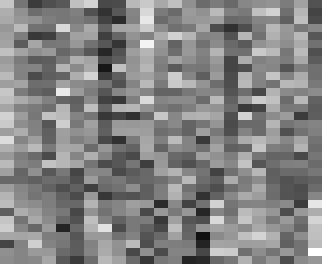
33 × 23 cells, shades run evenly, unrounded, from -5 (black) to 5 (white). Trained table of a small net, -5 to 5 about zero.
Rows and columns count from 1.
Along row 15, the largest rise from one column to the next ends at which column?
18
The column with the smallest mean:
8
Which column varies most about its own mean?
11
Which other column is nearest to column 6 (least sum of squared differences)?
21
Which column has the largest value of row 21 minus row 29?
5
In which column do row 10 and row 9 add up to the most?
7
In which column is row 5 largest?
13
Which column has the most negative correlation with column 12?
23
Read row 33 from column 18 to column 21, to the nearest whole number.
2 0 1 -2
